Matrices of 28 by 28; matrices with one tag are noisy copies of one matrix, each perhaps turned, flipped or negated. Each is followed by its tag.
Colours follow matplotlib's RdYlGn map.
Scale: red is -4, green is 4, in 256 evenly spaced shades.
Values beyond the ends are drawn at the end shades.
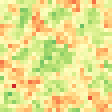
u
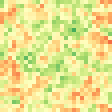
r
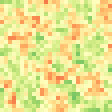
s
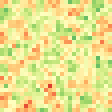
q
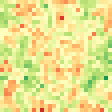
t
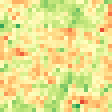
t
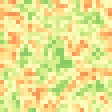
u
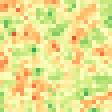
s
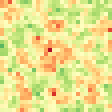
u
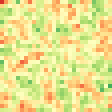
q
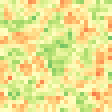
u
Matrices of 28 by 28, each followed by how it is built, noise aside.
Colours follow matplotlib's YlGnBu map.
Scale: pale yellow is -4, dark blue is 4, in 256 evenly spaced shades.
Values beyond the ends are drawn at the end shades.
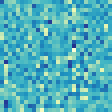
uneven columns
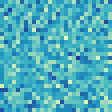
repeating columns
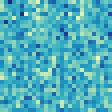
repeating columns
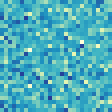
repeating rows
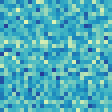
repeating columns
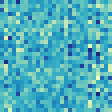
uneven columns
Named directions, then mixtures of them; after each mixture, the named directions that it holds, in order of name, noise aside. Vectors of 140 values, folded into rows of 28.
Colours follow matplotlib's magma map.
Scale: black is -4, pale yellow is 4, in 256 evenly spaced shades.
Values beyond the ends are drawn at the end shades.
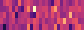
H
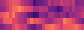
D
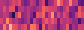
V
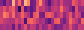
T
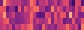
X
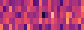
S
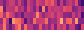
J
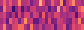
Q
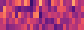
Q, T.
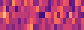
T, X.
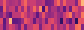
J.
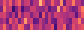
Q.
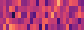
V.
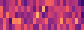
J.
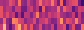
J, Q.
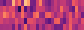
T.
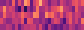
D, T.
